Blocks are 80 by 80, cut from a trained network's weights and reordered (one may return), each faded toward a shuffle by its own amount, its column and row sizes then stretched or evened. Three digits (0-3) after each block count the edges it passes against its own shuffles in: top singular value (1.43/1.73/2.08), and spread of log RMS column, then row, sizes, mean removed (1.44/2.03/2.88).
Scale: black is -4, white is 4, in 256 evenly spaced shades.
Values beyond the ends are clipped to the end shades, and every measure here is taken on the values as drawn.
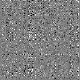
0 3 2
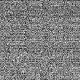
2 0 0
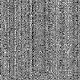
3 2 1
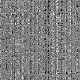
3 2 2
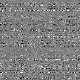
1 1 3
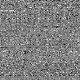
1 0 2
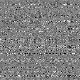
1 0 3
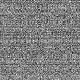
2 0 0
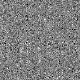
0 2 1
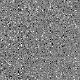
0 2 1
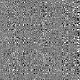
3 3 2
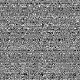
2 1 2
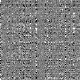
2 3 1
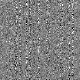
0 3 0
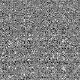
1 2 1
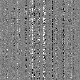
3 3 1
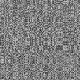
3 1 1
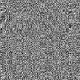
3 2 1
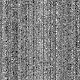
3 2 0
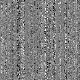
2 3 0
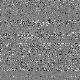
0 1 3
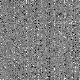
0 2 0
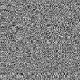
3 0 2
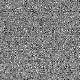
0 1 1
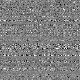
2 0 3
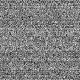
2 0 0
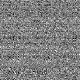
1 1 1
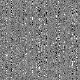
0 3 0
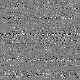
0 1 3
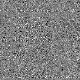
0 2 2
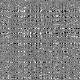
3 1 3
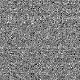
1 1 1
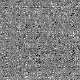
0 2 1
